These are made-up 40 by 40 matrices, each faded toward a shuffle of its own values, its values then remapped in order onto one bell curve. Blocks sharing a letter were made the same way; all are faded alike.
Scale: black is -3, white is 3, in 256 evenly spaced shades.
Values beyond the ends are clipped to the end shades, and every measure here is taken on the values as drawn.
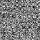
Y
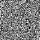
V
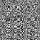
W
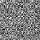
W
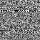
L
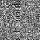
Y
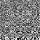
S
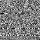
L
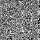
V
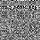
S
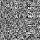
Y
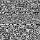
L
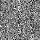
V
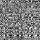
S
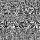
L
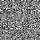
L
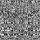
S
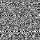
L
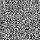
W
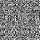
Y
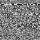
L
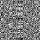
W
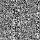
V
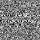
L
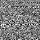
L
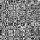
W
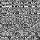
S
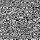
L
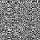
Y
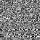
L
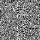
V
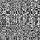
W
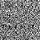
Y
